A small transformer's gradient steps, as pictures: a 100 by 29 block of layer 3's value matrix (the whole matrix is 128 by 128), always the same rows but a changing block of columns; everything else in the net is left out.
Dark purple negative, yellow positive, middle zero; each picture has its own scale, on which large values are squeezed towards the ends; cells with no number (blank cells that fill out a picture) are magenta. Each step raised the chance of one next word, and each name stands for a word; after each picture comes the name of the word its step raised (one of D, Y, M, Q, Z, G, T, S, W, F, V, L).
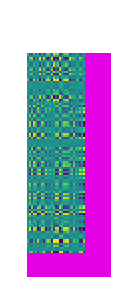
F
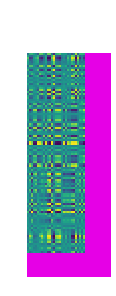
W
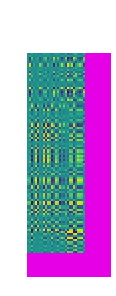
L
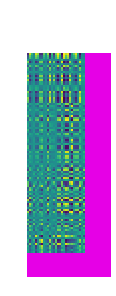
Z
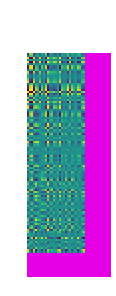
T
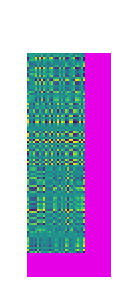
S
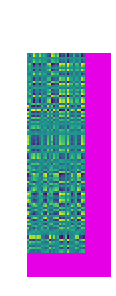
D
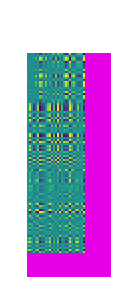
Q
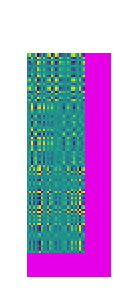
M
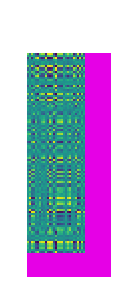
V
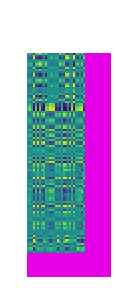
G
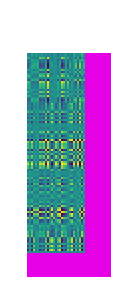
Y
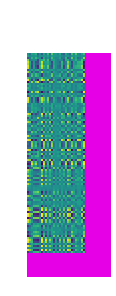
Y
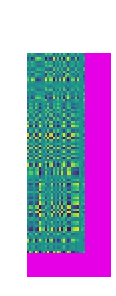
F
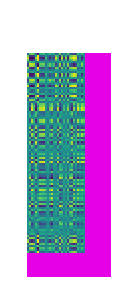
G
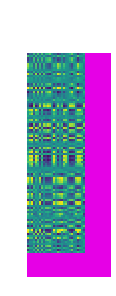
L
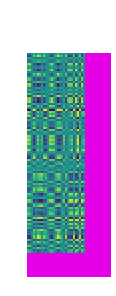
D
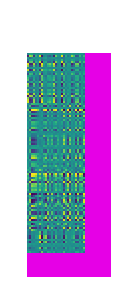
D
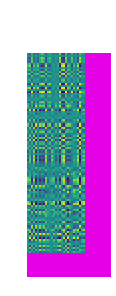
L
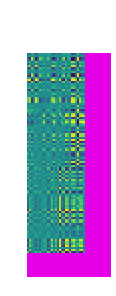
S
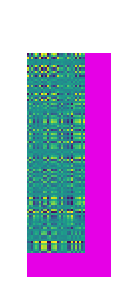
V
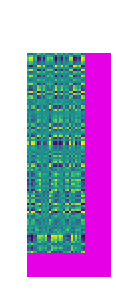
W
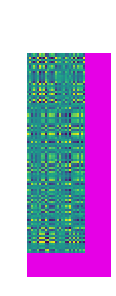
T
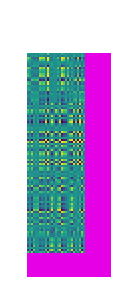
S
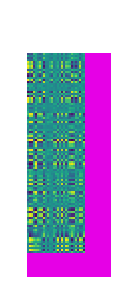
Y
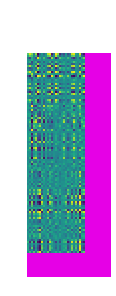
V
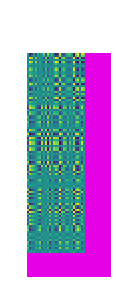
M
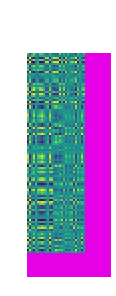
T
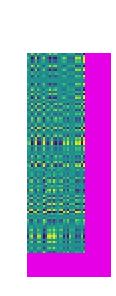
W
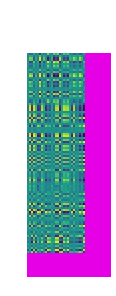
Q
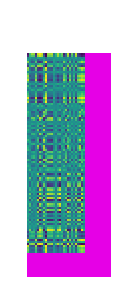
Z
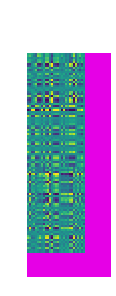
D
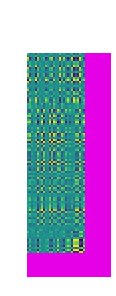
S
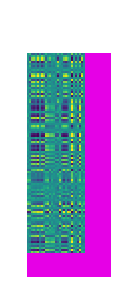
Q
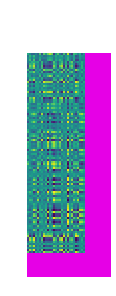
Y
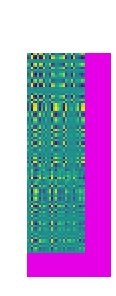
G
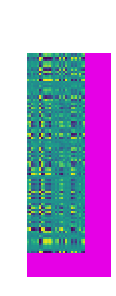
F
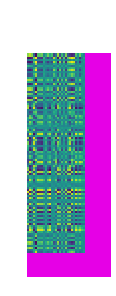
M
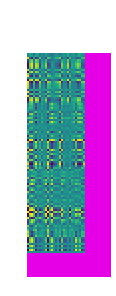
Y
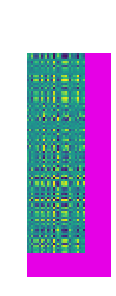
Z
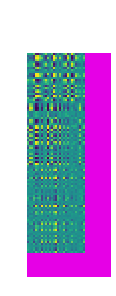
G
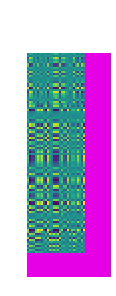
L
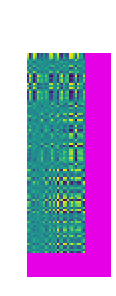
Z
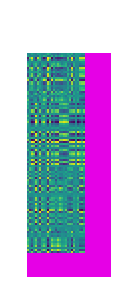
S
